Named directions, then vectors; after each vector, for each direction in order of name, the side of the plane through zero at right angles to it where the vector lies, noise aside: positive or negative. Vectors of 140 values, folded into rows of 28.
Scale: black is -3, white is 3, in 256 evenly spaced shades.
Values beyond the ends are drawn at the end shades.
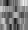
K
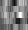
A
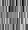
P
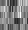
positive, positive, positive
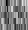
negative, positive, negative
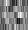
positive, negative, positive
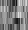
positive, positive, positive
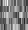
positive, negative, negative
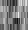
positive, positive, positive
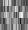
positive, negative, negative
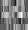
positive, negative, negative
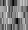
positive, positive, positive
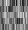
positive, negative, positive
